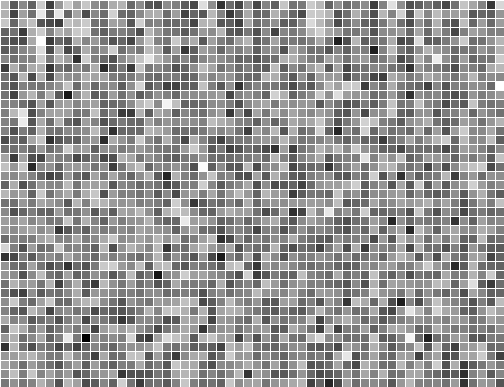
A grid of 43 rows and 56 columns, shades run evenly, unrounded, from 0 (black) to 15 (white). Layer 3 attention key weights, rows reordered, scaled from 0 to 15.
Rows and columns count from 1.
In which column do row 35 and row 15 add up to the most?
36
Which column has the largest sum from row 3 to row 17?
5
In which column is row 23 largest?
20
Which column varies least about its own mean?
54
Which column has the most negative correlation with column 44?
21
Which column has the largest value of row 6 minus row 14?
13
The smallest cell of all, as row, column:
38, 10
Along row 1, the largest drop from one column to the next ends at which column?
6
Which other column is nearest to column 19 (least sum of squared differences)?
32
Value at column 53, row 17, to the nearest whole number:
9
